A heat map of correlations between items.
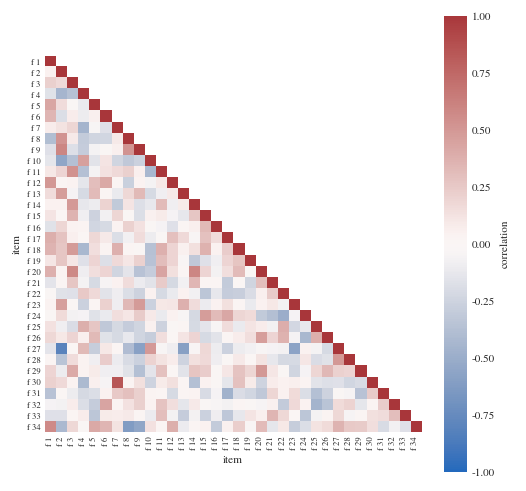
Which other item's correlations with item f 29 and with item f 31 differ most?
f 20
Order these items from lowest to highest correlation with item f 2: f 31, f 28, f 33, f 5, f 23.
f 28, f 33, f 31, f 5, f 23
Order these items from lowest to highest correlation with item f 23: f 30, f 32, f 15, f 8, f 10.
f 10, f 15, f 30, f 32, f 8
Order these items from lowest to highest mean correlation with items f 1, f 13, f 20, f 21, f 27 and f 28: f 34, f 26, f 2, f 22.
f 2, f 22, f 26, f 34
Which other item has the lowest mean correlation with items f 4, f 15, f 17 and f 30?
f 31
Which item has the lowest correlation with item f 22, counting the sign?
f 24
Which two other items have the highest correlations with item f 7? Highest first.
f 30, f 18
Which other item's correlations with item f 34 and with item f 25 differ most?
f 6
